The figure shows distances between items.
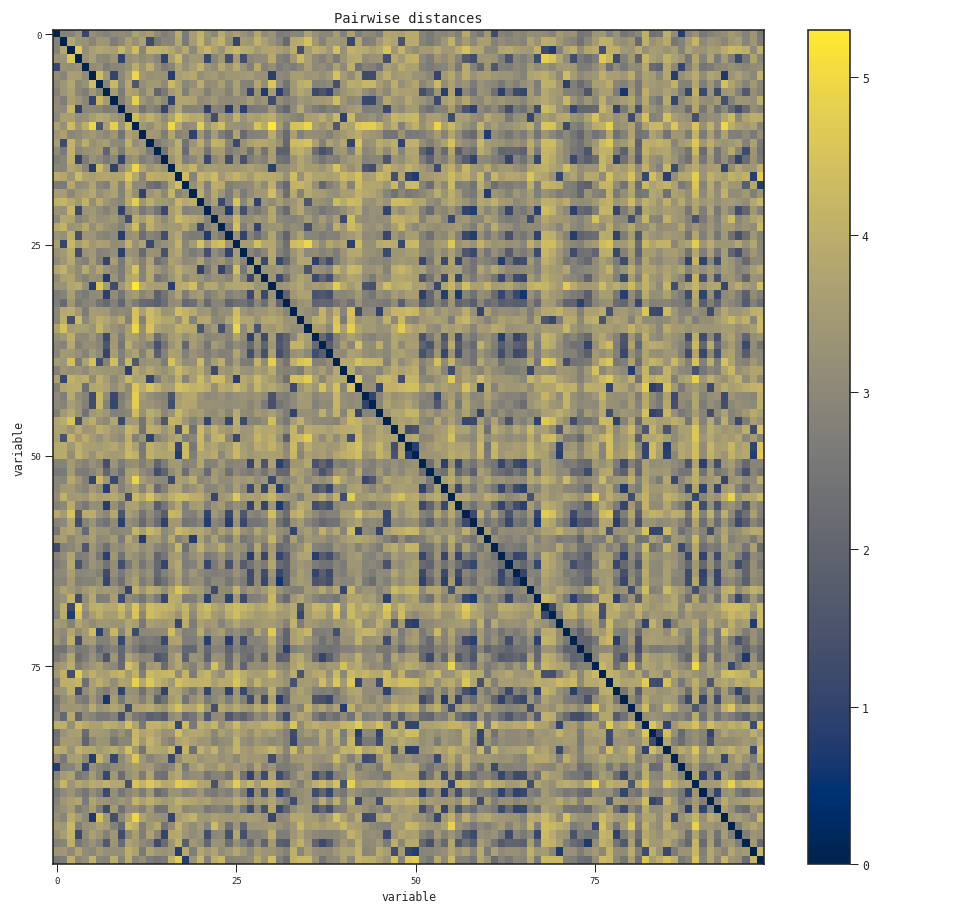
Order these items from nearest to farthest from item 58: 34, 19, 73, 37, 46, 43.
46, 73, 37, 19, 43, 34
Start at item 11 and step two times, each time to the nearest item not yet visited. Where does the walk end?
6
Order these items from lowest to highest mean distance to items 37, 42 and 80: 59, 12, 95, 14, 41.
59, 14, 95, 12, 41
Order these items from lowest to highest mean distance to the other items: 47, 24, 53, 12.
24, 12, 53, 47
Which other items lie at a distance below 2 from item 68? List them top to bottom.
2, 34, 69, 76
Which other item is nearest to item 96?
74
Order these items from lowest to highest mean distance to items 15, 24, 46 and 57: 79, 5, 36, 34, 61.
79, 36, 61, 5, 34
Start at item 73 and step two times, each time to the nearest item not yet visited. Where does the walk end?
81
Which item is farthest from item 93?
11
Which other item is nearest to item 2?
69
